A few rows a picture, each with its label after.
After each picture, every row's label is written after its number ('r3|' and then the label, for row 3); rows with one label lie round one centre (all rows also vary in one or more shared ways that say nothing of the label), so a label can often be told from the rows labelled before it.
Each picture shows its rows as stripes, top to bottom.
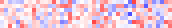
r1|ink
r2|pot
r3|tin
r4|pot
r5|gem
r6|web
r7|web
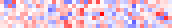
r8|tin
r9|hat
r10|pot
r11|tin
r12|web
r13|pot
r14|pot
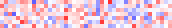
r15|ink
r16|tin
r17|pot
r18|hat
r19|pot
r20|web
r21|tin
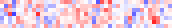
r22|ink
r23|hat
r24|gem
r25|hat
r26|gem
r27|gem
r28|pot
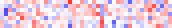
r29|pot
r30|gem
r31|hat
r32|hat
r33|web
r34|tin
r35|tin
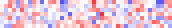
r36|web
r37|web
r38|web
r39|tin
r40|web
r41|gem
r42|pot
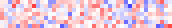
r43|pot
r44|pot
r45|ink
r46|tin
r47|ink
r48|pot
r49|web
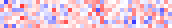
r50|hat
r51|web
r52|ink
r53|gem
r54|web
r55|pot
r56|hat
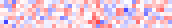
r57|hat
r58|tin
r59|pot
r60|pot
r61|web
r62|hat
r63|ink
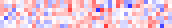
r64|pot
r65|pot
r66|ink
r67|ink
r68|hat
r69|gem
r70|gem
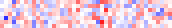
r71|gem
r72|pot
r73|gem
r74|web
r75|hat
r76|ink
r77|ink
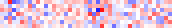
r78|hat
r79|ink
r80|ink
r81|gem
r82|hat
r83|web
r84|tin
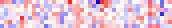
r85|ink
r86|gem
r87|tin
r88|gem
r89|web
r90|web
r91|gem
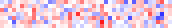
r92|pot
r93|web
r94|tin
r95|gem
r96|pot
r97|ink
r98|ink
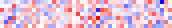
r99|gem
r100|pot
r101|ink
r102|gem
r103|pot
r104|hat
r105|pot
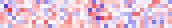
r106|gem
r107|hat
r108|web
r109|ink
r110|ink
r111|pot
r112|pot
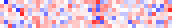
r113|hat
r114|ink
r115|web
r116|web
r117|tin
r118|hat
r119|hat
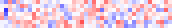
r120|hat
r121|web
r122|hat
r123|tin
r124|tin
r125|pot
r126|pot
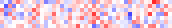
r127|gem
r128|hat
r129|tin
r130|hat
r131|pot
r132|ink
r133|gem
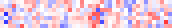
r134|pot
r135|pot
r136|ink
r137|hat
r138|gem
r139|hat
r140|web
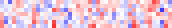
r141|gem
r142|gem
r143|gem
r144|tin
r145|tin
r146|tin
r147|ink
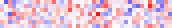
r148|hat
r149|gem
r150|pot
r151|pot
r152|web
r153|ink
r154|gem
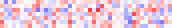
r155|hat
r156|tin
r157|gem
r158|ink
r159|pot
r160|ink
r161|ink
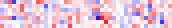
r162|hat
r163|web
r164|web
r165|gem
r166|ink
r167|gem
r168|ink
